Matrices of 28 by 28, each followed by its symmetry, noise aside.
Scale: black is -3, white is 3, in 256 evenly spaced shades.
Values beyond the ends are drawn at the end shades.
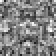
mirrored left to right.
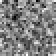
no symmetry.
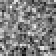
no symmetry.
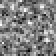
no symmetry.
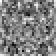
mirrored left to right.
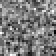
no symmetry.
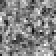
no symmetry.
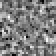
same after a half turn.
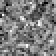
no symmetry.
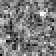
symmetric across the other diagonal.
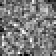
symmetric across the other diagonal.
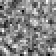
symmetric across the other diagonal.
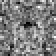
mirrored left to right.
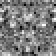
mirrored left to right.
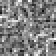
same after a half turn.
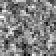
no symmetry.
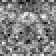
mirrored left to right.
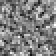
symmetric across the other diagonal.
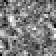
no symmetry.
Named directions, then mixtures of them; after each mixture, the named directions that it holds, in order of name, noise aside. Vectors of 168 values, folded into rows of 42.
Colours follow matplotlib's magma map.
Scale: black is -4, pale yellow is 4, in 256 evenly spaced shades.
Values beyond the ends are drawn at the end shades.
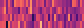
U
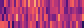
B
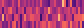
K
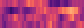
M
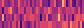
K.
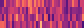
B, U.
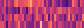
B, M, U.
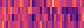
M, U.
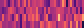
B, K.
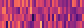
U.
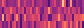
K.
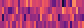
K, M.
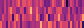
B, K, U.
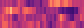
M.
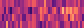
K, M, U.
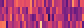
B, U.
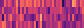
B, K, U.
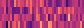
K, M, U.
